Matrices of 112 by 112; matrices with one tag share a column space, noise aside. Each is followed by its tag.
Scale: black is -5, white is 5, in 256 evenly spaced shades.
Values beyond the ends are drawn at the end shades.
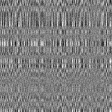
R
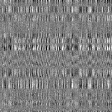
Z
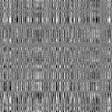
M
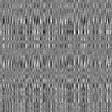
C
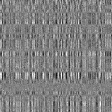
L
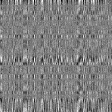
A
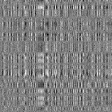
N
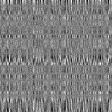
A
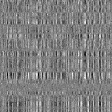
L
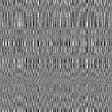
R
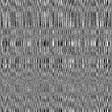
R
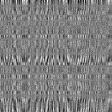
A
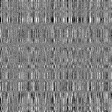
M
